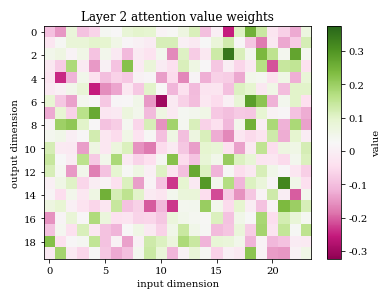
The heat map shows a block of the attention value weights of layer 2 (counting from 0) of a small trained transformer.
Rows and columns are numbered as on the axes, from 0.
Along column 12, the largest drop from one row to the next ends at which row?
4
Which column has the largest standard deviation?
16
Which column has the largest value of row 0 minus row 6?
10
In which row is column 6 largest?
11
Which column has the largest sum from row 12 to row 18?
21
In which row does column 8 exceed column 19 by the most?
1
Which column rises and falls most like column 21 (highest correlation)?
14
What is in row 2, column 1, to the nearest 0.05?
0.05
